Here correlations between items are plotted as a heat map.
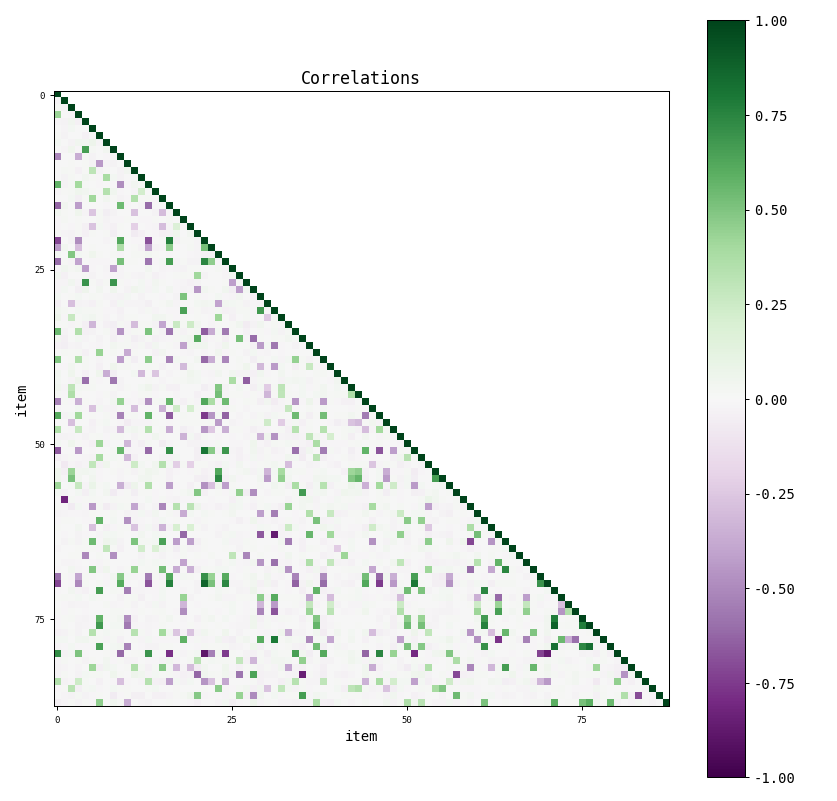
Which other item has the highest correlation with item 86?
35
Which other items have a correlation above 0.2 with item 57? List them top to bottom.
20, 26, 35, 81, 86
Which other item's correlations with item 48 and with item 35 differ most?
83
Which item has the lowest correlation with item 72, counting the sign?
63
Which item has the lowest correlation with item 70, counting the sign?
80
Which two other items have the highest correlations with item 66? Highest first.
41, 25
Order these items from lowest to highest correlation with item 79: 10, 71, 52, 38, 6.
10, 38, 52, 6, 71
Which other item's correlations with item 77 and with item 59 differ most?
64
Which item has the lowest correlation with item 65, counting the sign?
40
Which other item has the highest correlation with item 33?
59
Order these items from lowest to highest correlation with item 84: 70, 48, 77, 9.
70, 9, 77, 48
